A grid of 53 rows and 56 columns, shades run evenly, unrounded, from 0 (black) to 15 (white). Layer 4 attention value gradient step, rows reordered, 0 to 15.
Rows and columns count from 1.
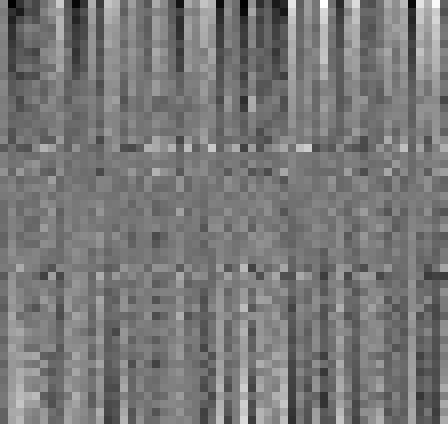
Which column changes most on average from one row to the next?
56
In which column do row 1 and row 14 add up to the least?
31
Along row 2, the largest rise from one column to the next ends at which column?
37
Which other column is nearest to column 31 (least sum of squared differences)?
28
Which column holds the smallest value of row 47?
41
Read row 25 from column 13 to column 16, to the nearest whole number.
7 7 7 8
